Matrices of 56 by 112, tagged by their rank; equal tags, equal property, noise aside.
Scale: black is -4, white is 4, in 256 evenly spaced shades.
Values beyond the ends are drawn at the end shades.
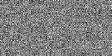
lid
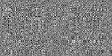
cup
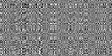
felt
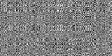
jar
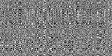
cup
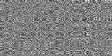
cup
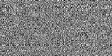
lid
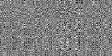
cup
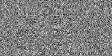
lid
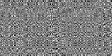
felt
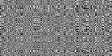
felt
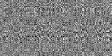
jar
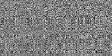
cup
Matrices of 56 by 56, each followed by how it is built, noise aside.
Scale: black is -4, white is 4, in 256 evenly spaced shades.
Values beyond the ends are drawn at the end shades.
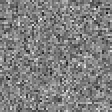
noise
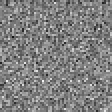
repeating columns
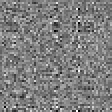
low rank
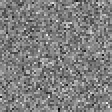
noise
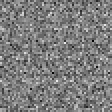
repeating columns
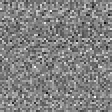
repeating columns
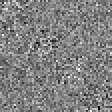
block diagonal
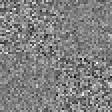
block diagonal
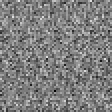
repeating columns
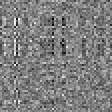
low rank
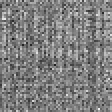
blocks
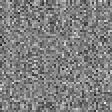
blocks
